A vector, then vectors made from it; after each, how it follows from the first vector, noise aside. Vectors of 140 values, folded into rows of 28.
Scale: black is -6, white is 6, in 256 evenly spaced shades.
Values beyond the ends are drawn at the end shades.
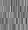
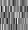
reversed, scaled up.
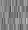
sign-scrambled.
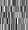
reversed, scaled up.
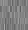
wrapped around, shrunk.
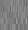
negated, shrunk.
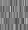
sign-scrambled.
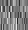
reversed, negated, scaled up.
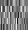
reversed, negated, scaled up.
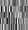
reversed, scaled up.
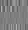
reversed, negated, partly zeroed.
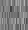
sign-scrambled.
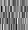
reversed, scaled up.
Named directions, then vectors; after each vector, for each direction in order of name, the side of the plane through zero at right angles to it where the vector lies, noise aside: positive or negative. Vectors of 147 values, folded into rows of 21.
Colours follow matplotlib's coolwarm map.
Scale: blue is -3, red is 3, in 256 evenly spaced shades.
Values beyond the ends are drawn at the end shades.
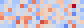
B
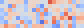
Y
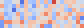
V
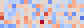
positive, positive, negative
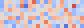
positive, negative, positive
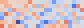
negative, negative, negative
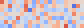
negative, positive, negative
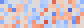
positive, positive, positive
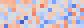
negative, negative, negative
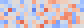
positive, positive, positive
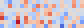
positive, positive, negative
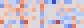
positive, negative, negative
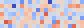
positive, positive, negative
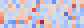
positive, negative, negative
